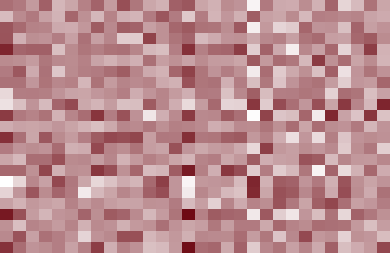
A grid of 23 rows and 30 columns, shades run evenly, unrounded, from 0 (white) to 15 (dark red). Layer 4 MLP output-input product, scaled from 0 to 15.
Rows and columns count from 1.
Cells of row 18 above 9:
9
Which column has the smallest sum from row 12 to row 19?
7
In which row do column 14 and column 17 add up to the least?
19
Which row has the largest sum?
13
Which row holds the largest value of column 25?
6
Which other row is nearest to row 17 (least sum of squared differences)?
18
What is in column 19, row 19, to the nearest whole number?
5
